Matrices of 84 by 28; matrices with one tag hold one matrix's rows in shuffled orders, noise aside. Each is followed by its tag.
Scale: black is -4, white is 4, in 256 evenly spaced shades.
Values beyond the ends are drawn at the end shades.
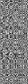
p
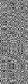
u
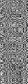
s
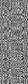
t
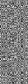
u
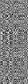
p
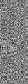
u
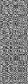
p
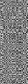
s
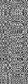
t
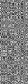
u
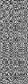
p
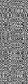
t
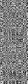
s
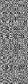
p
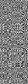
t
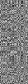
u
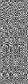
p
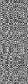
p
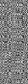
t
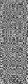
s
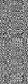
t
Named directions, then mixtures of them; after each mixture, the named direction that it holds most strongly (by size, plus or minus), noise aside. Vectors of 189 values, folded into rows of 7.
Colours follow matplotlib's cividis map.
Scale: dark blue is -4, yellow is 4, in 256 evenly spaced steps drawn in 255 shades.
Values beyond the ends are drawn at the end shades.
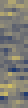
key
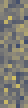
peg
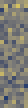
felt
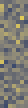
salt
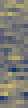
key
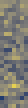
key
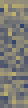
felt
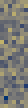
felt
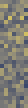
peg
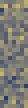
felt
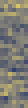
key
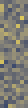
salt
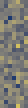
peg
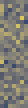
salt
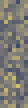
peg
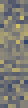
salt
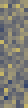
felt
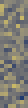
salt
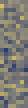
salt
